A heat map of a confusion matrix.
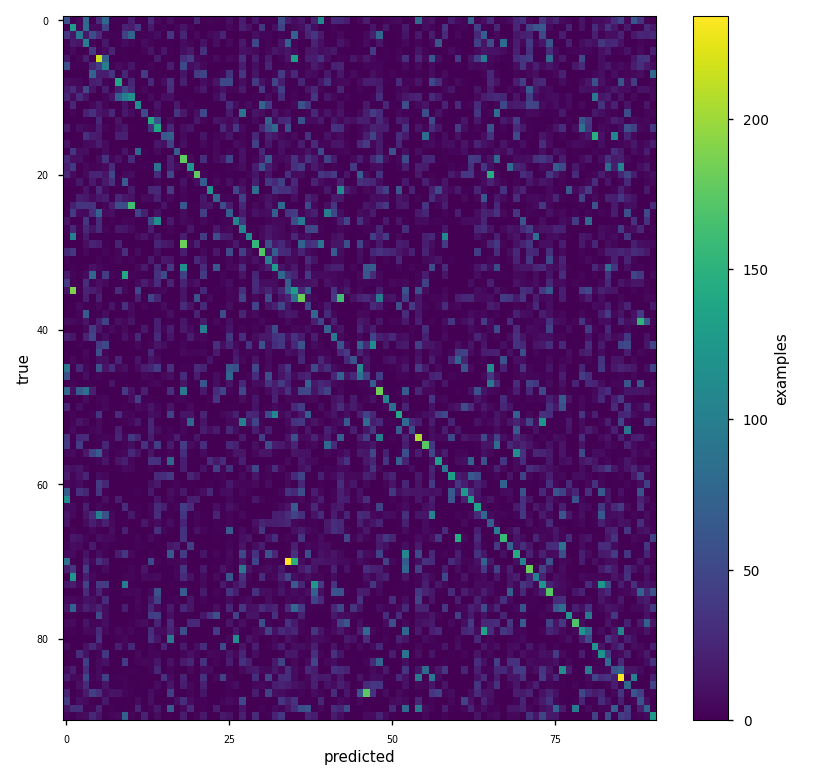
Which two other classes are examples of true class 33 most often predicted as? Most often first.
9, 4
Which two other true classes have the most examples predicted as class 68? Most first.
19, 74
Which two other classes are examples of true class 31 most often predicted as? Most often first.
74, 71
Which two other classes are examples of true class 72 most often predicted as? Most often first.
1, 25
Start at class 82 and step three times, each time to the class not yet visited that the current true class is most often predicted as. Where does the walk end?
38
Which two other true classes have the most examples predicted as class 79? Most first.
14, 13
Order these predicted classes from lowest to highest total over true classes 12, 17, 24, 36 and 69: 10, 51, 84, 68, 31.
51, 68, 84, 31, 10
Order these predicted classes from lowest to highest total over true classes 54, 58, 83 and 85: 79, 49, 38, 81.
49, 79, 81, 38
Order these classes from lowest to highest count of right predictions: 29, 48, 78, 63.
63, 29, 78, 48
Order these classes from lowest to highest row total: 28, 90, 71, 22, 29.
90, 28, 71, 22, 29
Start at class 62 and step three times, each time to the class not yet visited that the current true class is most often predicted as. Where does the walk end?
88
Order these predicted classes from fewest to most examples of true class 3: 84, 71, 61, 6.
61, 6, 84, 71
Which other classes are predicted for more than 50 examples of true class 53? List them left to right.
51, 69, 86
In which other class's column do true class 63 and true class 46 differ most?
45
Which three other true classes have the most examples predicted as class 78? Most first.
89, 62, 26
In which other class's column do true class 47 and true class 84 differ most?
76
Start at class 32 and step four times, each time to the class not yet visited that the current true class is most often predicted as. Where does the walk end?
40
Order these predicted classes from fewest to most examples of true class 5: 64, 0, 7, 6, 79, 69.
7, 0, 69, 79, 6, 64
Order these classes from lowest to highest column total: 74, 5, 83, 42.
83, 42, 74, 5
